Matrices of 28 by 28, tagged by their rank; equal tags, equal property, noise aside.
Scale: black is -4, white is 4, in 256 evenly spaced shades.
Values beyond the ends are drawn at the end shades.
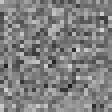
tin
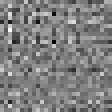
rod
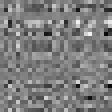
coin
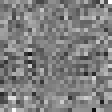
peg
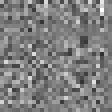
peg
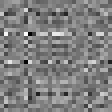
coin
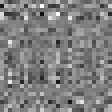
coin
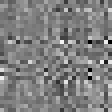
rod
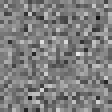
tin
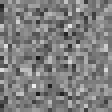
tin
